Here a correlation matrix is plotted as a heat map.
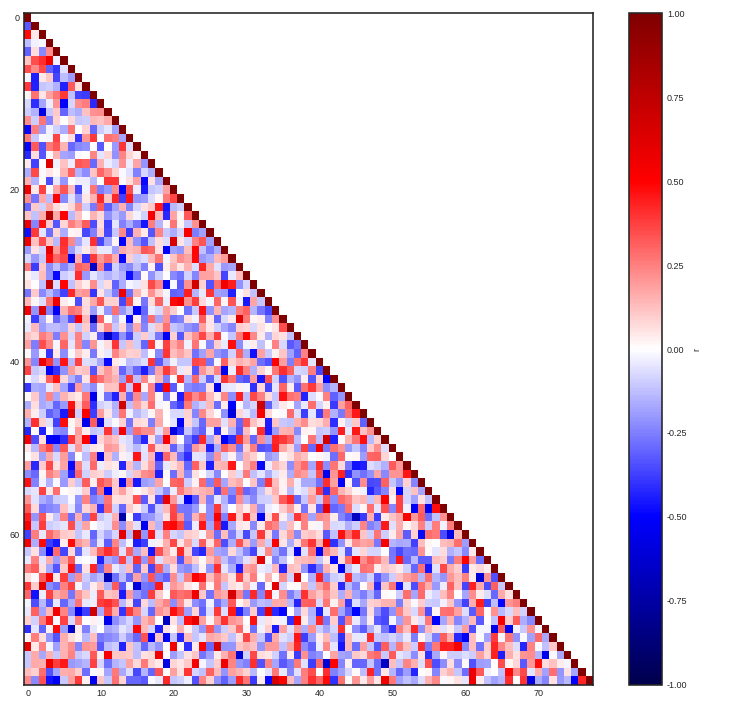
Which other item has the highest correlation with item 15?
60
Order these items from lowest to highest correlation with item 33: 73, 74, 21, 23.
74, 73, 23, 21
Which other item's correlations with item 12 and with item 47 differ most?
21
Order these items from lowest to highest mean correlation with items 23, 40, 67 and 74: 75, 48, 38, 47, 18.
48, 47, 18, 75, 38
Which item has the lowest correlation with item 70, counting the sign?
19
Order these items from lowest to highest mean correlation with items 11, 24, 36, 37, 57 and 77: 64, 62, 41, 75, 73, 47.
75, 62, 47, 64, 73, 41
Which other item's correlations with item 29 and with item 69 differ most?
9
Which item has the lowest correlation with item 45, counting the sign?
58
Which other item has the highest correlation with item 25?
22
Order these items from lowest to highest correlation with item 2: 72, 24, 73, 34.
72, 73, 24, 34
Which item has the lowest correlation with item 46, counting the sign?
28
